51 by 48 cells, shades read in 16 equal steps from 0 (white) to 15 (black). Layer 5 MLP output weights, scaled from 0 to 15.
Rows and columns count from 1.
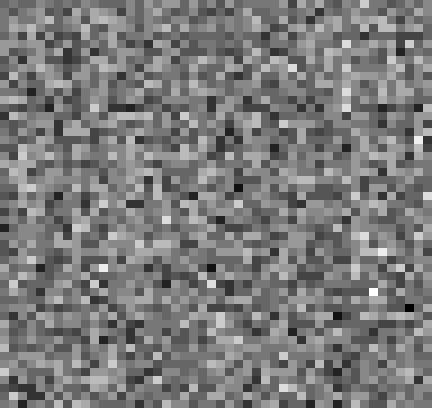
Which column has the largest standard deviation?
43
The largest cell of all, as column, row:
46, 39
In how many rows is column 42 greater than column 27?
20
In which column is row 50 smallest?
2
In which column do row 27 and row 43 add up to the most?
12
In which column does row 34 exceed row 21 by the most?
24
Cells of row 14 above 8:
31
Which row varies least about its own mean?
1
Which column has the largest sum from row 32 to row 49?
38
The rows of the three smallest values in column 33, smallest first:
9, 49, 23
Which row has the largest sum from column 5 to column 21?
14
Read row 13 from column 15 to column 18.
6 7 11 10
